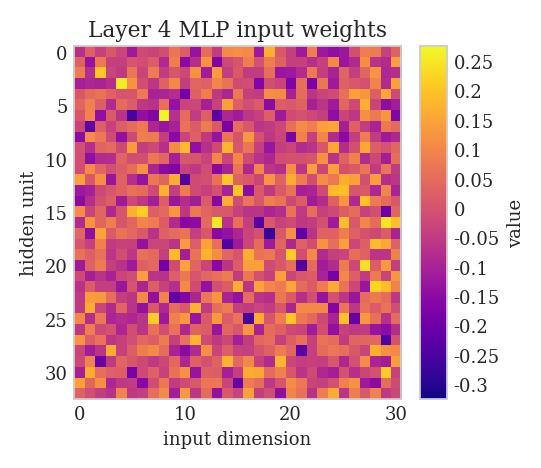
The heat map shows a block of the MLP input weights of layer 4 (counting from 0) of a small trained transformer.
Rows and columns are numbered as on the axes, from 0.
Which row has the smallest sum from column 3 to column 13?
14
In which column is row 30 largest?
29
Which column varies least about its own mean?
3
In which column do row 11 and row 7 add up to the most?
24
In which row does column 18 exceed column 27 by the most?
22
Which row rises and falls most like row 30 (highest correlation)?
20
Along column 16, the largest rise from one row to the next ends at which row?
26
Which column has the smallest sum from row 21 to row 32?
5
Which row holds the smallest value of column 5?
6
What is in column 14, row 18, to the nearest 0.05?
-0.25
